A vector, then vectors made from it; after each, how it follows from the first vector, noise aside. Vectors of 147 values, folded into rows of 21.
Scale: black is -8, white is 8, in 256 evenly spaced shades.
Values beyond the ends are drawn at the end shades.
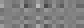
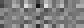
negated, scaled up.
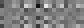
negated, scaled up.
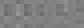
wrapped around, shrunk.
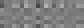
negated.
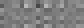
negated.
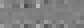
partly zeroed.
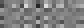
negated, scaled up.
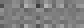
negated.
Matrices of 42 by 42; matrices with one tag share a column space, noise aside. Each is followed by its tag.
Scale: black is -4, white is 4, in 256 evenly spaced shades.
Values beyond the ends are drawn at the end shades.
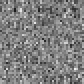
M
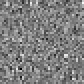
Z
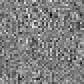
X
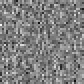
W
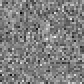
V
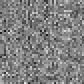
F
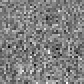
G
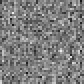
F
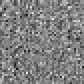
F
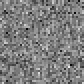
W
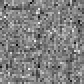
W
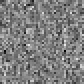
W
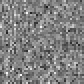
W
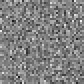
F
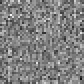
F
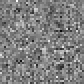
G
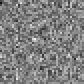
Z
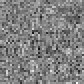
G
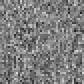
W
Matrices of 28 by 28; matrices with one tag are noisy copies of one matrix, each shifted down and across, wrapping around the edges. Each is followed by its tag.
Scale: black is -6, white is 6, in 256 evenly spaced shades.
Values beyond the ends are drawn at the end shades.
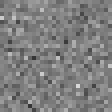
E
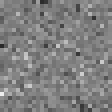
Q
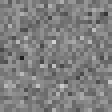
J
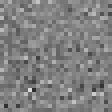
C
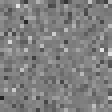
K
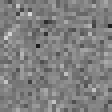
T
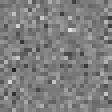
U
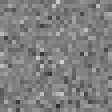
U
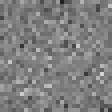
Q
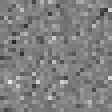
J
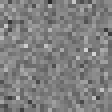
K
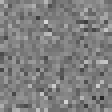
U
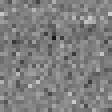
Q
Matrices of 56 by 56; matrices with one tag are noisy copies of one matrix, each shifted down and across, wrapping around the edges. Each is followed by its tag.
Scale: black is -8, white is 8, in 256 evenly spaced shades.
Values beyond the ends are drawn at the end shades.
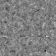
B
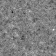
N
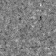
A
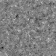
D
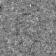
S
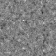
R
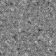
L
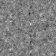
R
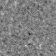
L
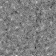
R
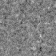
A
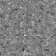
B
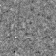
B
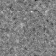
L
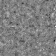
B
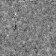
A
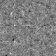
B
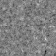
A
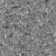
S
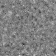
L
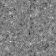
R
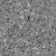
A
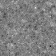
N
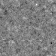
N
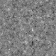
A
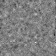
R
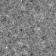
N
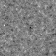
S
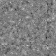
R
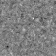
D
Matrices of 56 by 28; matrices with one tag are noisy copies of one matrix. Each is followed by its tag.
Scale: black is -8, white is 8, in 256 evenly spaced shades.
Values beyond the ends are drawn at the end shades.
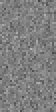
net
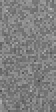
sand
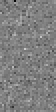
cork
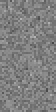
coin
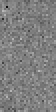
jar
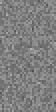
net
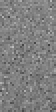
sand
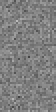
cork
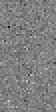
coin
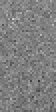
sand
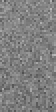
sand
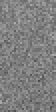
sand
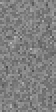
net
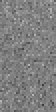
sand
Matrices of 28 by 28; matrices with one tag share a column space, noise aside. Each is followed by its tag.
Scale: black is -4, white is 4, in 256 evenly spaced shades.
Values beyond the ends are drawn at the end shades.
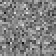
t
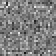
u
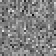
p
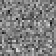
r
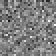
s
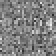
r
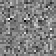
r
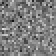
s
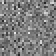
t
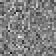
p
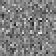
r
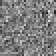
s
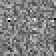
r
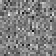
p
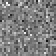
s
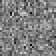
p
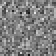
u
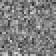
u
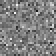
p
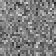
t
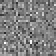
t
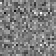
p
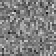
u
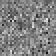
r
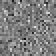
t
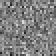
u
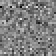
u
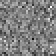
u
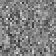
r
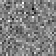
t
